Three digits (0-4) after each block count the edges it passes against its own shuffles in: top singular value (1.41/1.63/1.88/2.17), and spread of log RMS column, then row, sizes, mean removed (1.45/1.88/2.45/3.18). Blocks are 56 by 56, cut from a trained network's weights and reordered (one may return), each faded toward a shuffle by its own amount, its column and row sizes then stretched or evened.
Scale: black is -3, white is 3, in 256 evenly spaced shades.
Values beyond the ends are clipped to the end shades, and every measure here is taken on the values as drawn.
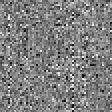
1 2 0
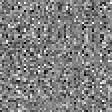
3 3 1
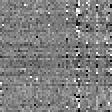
2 3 0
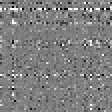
4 2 3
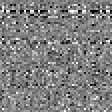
4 0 3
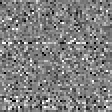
2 0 2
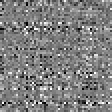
3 2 4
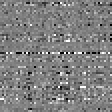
2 1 4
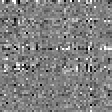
2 2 3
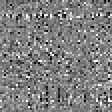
1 2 2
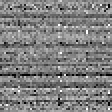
4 1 3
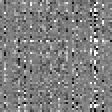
3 4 1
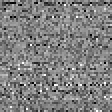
0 0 3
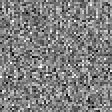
2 0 0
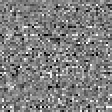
1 0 3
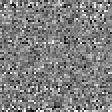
0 0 3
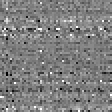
1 1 3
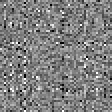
2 2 1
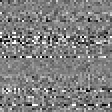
3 0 4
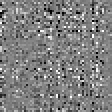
0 4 3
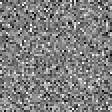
1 0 0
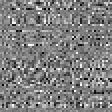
4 1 4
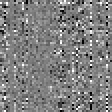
2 4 1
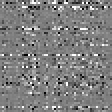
2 3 4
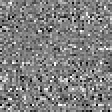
1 0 3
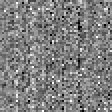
1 2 0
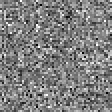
2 0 0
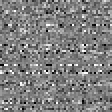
2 1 4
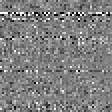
3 1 4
